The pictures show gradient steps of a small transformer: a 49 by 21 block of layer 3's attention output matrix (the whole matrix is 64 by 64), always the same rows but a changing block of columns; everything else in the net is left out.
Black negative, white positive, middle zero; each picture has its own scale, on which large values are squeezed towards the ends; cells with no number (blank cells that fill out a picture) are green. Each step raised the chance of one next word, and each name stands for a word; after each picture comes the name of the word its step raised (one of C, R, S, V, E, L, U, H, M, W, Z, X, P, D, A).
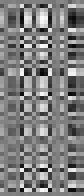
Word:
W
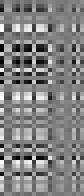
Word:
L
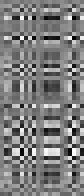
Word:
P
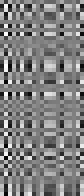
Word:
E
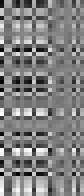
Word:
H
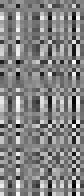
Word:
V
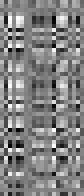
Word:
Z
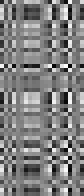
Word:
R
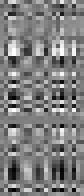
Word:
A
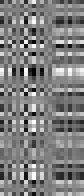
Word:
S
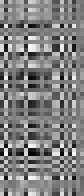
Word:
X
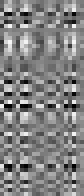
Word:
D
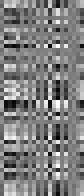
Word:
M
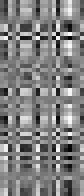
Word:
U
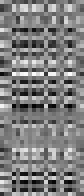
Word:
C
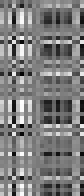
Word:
V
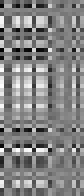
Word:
Z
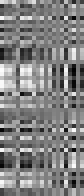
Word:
Z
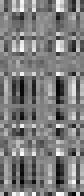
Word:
P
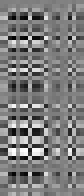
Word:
P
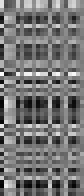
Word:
V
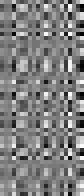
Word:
E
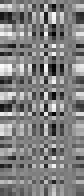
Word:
E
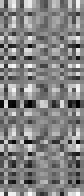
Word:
M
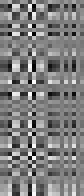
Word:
E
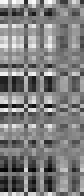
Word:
R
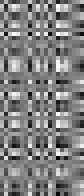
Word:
E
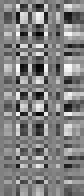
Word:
E
